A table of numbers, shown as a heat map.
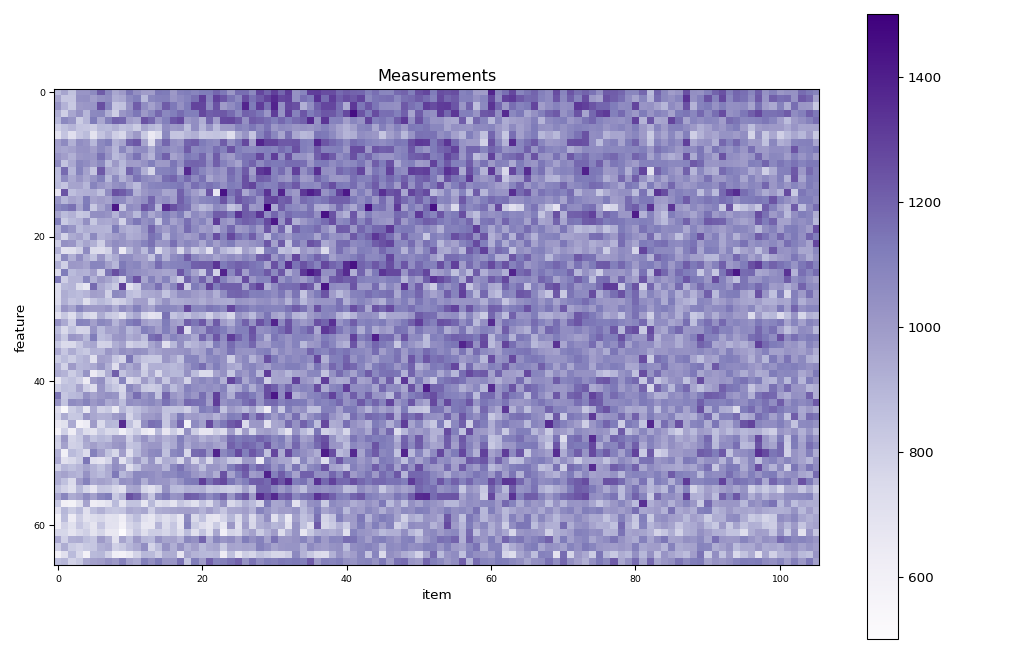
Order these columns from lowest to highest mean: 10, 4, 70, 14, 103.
4, 10, 14, 103, 70
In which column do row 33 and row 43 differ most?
18
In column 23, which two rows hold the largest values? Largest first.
14, 25
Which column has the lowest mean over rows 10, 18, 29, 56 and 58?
9
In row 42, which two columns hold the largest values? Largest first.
30, 32
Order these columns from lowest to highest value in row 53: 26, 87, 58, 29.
87, 58, 26, 29
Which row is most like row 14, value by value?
25
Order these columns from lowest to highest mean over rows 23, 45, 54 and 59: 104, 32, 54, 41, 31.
32, 104, 31, 41, 54
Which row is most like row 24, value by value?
3
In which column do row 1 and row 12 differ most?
62
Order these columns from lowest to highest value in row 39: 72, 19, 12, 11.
12, 19, 11, 72
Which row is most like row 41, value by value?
37
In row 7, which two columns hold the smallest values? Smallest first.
13, 59
